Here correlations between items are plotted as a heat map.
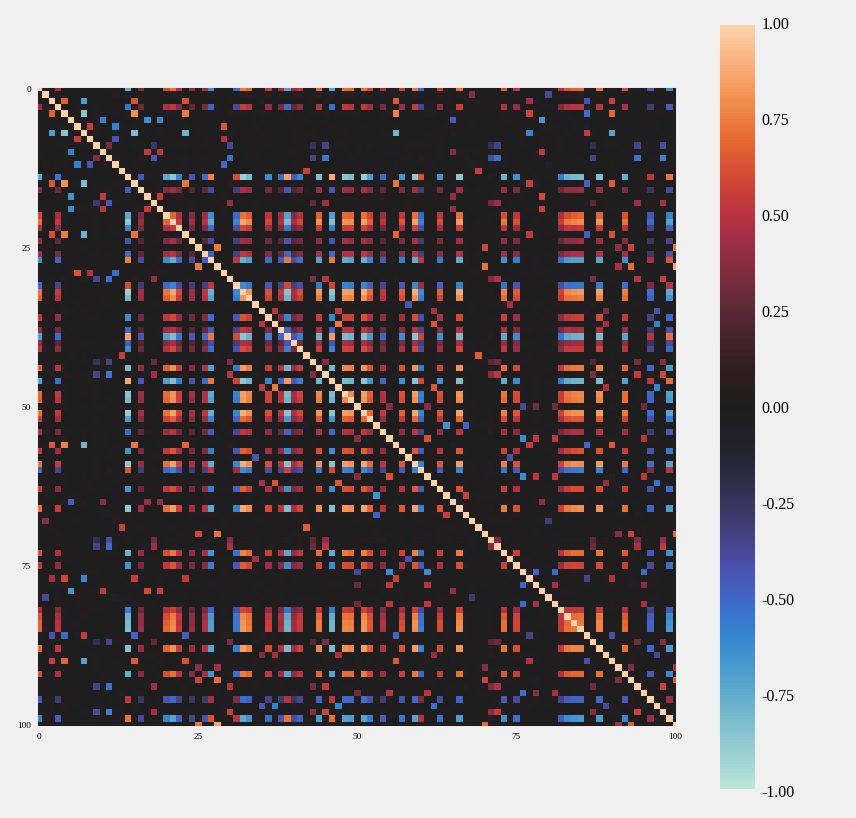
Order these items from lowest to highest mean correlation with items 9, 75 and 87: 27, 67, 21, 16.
27, 67, 16, 21
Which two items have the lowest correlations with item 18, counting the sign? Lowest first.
11, 9
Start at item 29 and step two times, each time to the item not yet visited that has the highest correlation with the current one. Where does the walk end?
8
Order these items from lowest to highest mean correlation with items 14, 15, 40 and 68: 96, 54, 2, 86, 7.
7, 86, 54, 96, 2
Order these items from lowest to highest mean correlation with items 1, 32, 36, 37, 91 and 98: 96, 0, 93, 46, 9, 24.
46, 96, 9, 93, 24, 0
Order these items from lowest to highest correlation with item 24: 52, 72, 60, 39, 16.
39, 60, 72, 16, 52
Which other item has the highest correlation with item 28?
100
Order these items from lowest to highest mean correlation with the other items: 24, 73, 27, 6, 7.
27, 7, 6, 24, 73
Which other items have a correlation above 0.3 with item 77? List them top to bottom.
2, 4, 15, 23, 56, 90
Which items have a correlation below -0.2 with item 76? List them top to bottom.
50, 55, 61, 78, 81, 95
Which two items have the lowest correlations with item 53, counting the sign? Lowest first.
64, 67
